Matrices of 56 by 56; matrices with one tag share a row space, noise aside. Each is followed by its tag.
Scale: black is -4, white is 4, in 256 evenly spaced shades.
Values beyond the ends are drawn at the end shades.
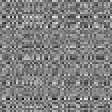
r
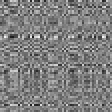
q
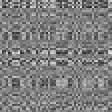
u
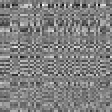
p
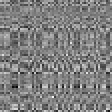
p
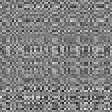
r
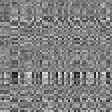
p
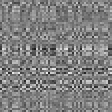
u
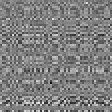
r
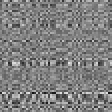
u
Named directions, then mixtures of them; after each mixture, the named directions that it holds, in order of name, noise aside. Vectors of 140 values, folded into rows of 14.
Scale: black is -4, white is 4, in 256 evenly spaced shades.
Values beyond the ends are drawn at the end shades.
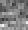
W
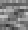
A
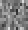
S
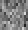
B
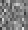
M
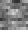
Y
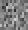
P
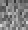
B, P, W.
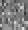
M, S, W.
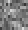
A, M, Y.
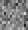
B.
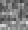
W.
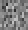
P.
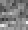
W.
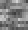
A, Y.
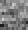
W.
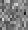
B, M.
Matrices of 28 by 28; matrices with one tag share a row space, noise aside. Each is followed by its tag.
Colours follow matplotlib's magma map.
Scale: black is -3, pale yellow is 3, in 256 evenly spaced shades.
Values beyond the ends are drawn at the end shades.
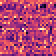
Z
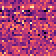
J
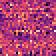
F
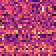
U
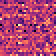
F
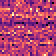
J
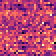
F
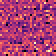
F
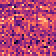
J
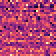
F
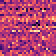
U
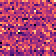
F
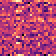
J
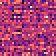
J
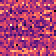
F
